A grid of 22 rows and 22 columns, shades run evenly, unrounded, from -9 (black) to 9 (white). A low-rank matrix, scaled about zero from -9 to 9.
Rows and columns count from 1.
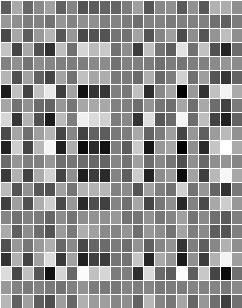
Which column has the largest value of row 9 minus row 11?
17
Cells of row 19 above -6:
19
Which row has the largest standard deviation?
11
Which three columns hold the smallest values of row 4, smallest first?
21, 5, 13
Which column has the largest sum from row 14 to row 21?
22
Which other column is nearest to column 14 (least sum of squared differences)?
10
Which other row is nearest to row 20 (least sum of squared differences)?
9
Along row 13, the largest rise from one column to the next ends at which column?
18
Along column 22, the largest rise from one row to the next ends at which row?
7
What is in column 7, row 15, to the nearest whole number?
2
